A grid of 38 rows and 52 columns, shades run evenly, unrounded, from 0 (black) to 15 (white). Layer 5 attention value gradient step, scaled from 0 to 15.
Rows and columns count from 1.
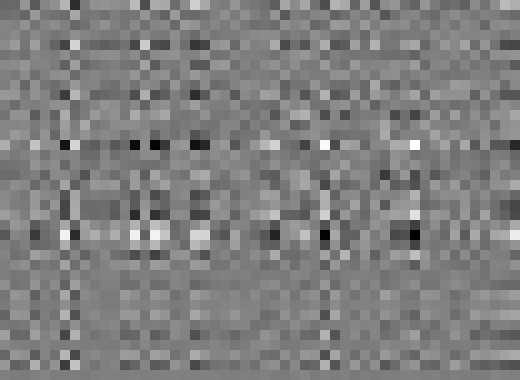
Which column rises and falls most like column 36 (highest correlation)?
8
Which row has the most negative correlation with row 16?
14
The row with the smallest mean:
37
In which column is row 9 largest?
38
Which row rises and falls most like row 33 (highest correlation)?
28
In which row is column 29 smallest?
5
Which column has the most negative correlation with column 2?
6
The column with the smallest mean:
20
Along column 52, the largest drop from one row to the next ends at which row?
15
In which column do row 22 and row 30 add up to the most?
42
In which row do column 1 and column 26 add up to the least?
24
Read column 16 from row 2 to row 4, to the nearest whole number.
7 8 7
